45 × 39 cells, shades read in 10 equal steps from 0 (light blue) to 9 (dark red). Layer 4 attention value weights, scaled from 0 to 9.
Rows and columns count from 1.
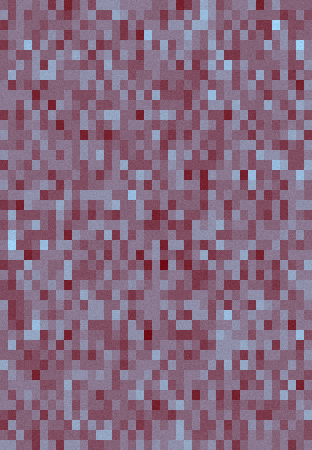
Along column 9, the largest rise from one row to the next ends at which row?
29
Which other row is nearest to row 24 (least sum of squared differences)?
38
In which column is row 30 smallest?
11
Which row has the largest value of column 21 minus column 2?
25
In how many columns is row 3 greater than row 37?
12
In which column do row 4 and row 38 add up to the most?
5
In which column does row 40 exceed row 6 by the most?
28
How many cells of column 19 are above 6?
5
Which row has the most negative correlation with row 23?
45
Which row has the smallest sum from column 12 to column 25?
31
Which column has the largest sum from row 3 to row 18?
18
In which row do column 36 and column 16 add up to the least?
17
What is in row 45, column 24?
2
